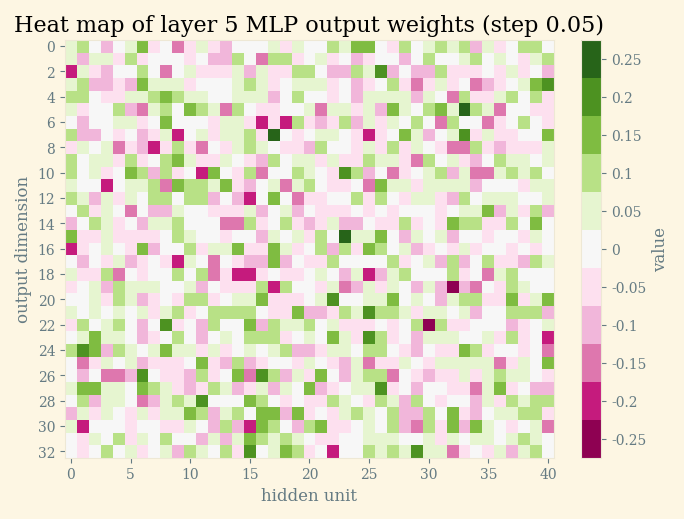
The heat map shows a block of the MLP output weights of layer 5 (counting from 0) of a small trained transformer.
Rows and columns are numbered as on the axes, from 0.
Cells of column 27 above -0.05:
23
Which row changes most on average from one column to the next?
10
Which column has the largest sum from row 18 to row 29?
16
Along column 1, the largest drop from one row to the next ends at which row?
25
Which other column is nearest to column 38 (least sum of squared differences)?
19
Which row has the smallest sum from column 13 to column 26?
18
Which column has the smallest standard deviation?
38
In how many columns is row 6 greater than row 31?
8
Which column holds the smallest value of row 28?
6
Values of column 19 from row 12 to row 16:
-0.15 -0.1 -0.05 0.05 -0.05
